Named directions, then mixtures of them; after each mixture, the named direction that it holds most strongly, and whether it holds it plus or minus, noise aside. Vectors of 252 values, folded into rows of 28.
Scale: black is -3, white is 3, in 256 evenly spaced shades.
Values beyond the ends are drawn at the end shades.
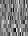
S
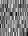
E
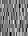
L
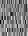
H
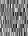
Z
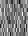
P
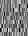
L, plus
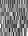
E, minus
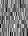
E, plus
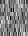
S, plus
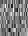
E, minus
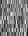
H, minus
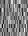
P, minus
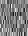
Z, plus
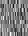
L, minus
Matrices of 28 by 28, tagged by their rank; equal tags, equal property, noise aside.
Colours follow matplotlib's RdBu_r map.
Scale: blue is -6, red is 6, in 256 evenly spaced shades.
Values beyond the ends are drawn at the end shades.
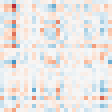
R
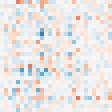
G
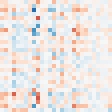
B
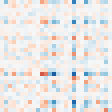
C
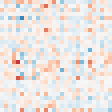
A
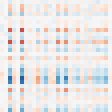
C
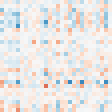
R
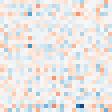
A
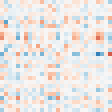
B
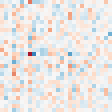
G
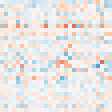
B
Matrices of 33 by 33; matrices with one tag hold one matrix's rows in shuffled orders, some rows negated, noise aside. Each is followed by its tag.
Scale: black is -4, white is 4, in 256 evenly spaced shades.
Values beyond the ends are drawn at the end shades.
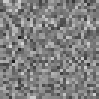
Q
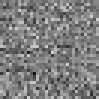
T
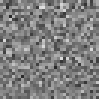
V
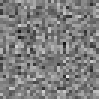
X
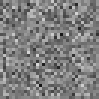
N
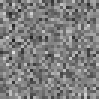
Q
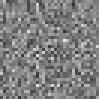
N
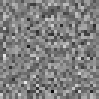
N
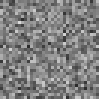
X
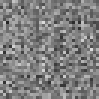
V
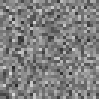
Q
